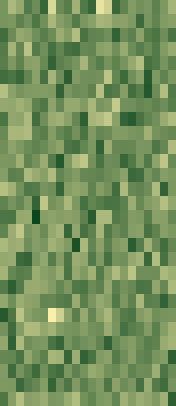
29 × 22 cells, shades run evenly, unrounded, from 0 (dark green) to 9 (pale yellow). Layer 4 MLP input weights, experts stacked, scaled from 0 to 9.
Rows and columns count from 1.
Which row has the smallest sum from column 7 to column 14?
25
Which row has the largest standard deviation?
1
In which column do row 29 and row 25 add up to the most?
3
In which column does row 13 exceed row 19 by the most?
4
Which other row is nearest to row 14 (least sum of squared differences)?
27
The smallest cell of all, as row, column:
16, 5
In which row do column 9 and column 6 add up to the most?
15
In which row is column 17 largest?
20
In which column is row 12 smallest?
8
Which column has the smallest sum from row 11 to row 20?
12
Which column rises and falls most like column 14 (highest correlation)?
7
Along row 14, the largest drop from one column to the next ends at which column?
21
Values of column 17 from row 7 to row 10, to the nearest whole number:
2 4 1 4
